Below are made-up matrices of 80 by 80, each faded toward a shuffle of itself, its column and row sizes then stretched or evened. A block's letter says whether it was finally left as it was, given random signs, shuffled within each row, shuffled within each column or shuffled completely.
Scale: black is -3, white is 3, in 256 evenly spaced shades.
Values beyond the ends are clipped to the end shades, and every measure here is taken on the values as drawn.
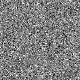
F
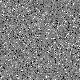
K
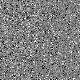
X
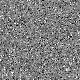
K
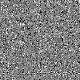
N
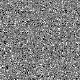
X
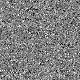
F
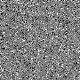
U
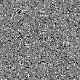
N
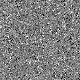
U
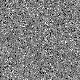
U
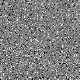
N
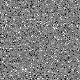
N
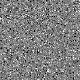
N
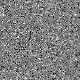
X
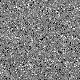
F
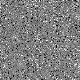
N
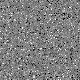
F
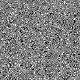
N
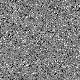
F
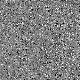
X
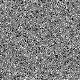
U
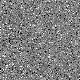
U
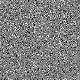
N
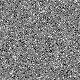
K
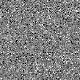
N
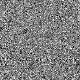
X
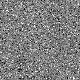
F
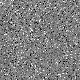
U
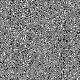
U
